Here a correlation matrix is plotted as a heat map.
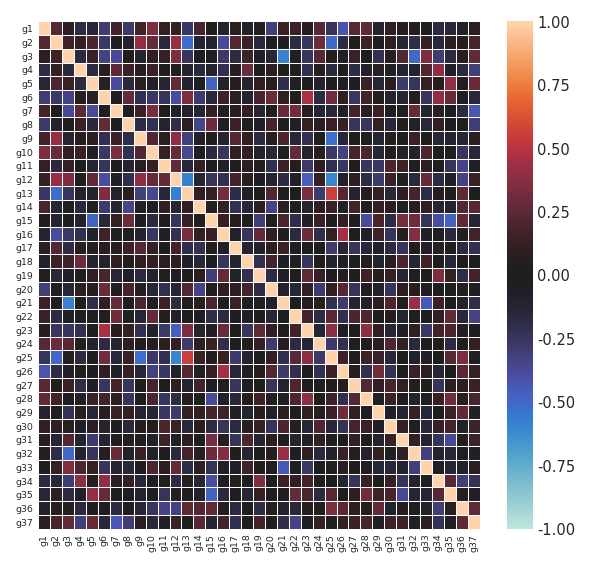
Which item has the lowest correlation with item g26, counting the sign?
g1
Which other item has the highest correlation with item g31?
g15
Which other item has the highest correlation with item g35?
g5
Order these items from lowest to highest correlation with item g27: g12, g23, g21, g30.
g21, g23, g12, g30
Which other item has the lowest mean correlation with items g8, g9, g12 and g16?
g25
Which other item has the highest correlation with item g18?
g4
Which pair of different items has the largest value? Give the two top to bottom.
g13, g25
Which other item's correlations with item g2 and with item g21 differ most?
g3
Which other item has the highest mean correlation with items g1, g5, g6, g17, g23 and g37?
g28
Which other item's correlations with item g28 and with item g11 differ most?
g23
